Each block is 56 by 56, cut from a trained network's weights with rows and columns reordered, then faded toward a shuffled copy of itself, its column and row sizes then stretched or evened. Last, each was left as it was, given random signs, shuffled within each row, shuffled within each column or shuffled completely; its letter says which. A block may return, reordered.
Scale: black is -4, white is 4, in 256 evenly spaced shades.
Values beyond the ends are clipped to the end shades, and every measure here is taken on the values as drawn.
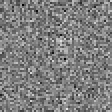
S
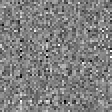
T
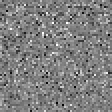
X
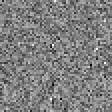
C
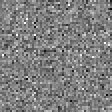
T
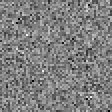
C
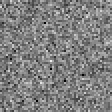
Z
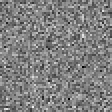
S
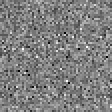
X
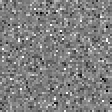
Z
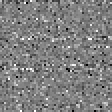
X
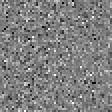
C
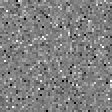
Z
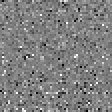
T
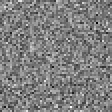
X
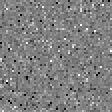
Z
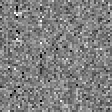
C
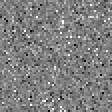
Z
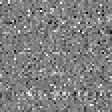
T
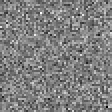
Z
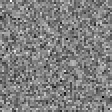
Z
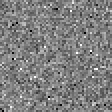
Z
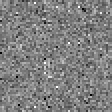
C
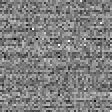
T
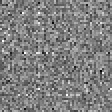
S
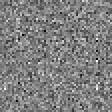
S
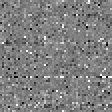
T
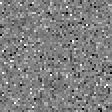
Z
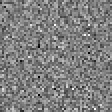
T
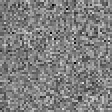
T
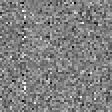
S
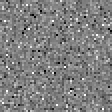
Z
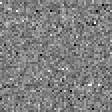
X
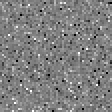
Z
